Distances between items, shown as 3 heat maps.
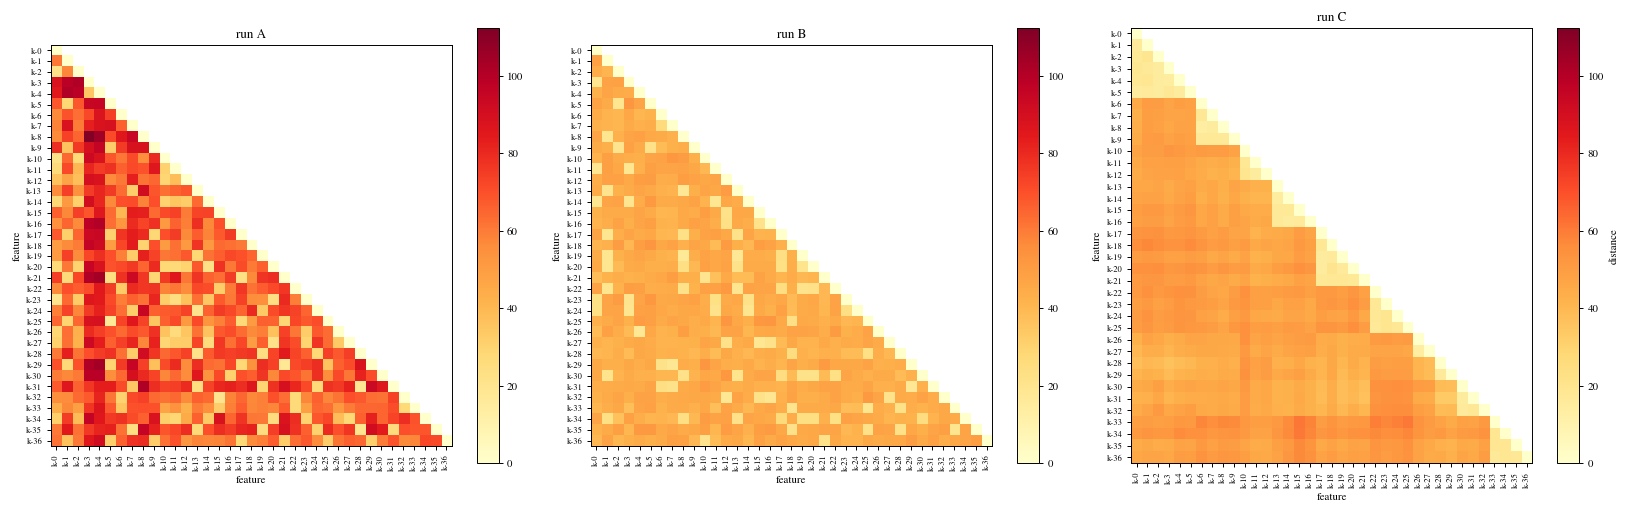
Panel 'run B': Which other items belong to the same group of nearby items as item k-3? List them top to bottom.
k-0, k-11, k-14, k-23, k-24
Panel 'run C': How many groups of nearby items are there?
10
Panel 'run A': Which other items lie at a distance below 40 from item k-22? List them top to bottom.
k-6, k-15, k-32, k-33
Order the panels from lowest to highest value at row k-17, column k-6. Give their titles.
run B, run C, run A
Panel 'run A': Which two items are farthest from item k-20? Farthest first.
k-3, k-4
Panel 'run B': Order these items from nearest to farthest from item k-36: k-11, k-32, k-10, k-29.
k-10, k-11, k-32, k-29
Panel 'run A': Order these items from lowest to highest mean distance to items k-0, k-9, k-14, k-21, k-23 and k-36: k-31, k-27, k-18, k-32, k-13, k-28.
k-27, k-18, k-32, k-13, k-28, k-31
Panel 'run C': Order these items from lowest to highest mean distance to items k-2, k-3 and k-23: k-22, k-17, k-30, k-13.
k-22, k-13, k-30, k-17
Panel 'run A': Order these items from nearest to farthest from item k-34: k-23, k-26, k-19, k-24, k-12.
k-23, k-26, k-12, k-19, k-24
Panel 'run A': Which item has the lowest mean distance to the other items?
k-0
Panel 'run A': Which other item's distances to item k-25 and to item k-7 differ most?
k-5
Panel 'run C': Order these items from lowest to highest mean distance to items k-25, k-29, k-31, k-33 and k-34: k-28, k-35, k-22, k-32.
k-35, k-28, k-32, k-22
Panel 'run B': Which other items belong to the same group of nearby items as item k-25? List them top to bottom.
k-18, k-28, k-33, k-35
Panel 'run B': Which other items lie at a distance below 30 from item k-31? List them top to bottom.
k-6, k-7, k-29
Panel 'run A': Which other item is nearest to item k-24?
k-13
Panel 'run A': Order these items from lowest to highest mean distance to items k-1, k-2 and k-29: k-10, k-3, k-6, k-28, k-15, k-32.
k-10, k-32, k-15, k-6, k-28, k-3
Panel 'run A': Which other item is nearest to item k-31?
k-28
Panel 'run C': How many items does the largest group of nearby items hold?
6
